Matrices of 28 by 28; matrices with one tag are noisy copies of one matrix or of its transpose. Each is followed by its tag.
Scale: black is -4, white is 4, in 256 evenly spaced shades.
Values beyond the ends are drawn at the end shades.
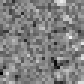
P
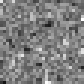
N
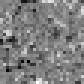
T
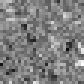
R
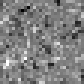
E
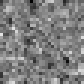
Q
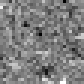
R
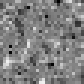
E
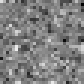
N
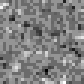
R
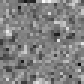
T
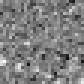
P
